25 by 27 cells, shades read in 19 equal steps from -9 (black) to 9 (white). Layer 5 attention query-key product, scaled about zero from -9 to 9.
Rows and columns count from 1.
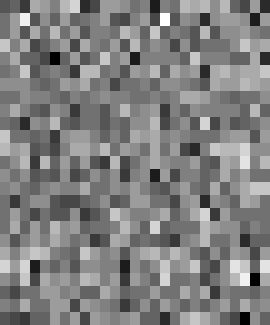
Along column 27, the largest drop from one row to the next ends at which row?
5
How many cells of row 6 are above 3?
6
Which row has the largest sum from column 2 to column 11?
20
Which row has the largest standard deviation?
21
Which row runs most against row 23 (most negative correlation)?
7
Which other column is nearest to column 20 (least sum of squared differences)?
19
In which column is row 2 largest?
17
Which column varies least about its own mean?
15
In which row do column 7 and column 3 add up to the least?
10
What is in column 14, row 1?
-1
